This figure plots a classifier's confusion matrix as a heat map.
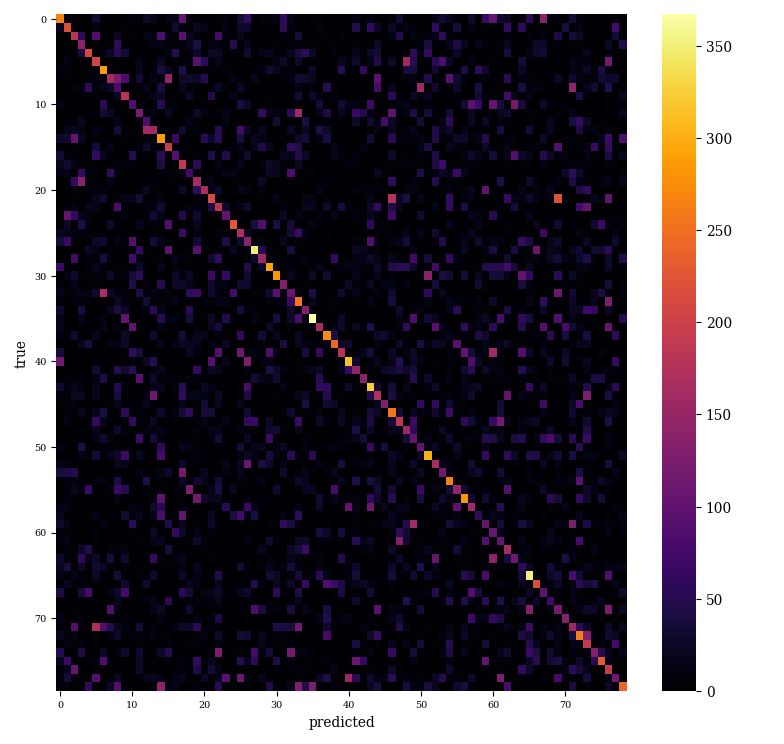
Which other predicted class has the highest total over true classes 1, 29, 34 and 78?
62
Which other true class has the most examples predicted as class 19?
56
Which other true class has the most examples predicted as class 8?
7
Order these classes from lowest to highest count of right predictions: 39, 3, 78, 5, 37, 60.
60, 3, 39, 5, 78, 37
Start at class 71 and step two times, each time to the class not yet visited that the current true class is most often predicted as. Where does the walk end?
48
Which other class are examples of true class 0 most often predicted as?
67
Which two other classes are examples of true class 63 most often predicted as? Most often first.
60, 52
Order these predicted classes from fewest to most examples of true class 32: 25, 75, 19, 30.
25, 75, 19, 30
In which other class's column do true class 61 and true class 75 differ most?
47
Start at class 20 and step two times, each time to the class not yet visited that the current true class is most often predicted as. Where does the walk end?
49
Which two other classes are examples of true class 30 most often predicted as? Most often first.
51, 64
